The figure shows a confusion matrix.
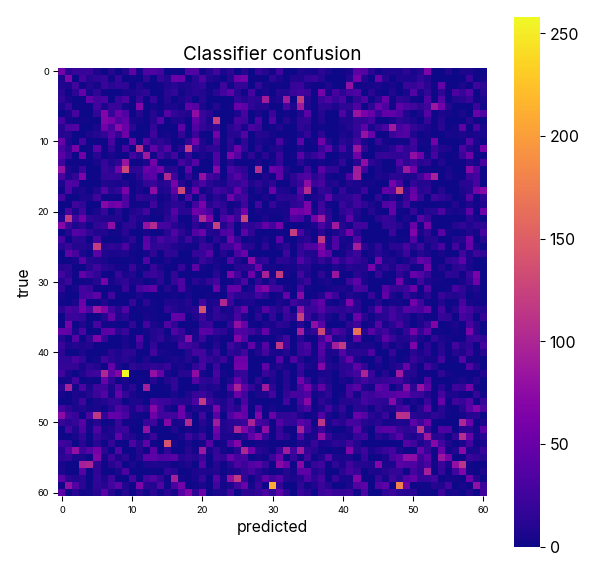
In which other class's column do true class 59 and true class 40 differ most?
30
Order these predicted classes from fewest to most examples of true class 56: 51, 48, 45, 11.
11, 51, 48, 45
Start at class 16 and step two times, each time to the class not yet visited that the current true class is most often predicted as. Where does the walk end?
34
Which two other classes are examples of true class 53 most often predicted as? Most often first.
15, 25
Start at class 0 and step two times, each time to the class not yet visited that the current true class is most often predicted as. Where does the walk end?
57
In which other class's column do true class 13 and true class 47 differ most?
20
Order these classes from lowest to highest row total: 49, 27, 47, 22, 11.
27, 47, 11, 22, 49
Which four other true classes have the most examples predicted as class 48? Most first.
59, 17, 49, 43
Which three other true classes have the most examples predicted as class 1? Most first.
21, 45, 59
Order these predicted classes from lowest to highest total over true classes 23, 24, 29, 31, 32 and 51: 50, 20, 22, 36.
36, 20, 22, 50
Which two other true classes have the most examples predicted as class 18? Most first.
11, 50
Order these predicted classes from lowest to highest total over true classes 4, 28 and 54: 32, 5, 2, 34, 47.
47, 2, 5, 32, 34
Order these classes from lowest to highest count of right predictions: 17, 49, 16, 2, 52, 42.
2, 42, 16, 52, 49, 17
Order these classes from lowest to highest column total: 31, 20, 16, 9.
16, 31, 9, 20
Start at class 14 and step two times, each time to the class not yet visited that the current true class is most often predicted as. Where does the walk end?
43
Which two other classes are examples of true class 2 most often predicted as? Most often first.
41, 54
